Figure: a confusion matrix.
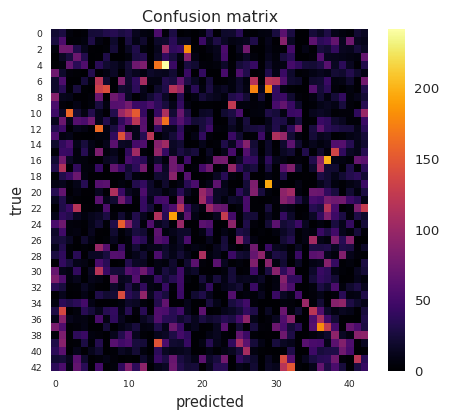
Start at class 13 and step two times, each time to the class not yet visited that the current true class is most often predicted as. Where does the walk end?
24
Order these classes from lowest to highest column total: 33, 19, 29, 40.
19, 33, 40, 29
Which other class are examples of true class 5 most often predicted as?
0
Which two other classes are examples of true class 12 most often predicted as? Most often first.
6, 33
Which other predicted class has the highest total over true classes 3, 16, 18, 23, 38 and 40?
37
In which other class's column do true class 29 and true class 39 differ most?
14
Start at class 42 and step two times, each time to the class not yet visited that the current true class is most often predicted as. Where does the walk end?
31
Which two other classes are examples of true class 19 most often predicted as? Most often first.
29, 27
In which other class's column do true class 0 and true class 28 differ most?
20
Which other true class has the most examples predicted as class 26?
40
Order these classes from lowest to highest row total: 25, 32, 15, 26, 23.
25, 32, 26, 15, 23
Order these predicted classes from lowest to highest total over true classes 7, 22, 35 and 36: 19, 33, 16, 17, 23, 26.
33, 19, 23, 26, 16, 17
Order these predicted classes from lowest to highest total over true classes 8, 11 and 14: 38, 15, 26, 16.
16, 38, 26, 15
